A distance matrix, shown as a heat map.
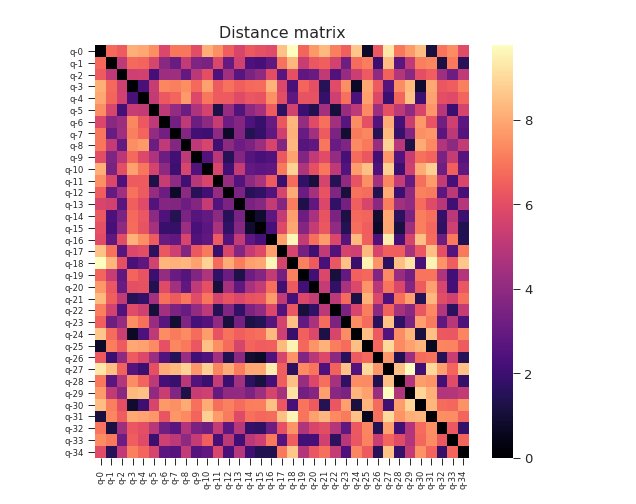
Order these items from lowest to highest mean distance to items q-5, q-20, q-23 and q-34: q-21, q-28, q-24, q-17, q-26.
q-26, q-28, q-17, q-21, q-24
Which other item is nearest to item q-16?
q-34
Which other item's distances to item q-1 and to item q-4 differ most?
q-27
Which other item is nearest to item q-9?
q-12
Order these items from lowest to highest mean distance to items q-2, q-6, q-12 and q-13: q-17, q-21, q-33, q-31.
q-33, q-17, q-21, q-31
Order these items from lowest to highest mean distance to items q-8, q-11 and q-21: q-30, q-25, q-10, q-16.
q-30, q-10, q-16, q-25
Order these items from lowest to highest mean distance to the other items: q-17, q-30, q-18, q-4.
q-17, q-4, q-30, q-18
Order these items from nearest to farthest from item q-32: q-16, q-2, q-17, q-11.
q-16, q-2, q-11, q-17
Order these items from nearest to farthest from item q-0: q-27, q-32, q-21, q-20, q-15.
q-15, q-32, q-20, q-21, q-27
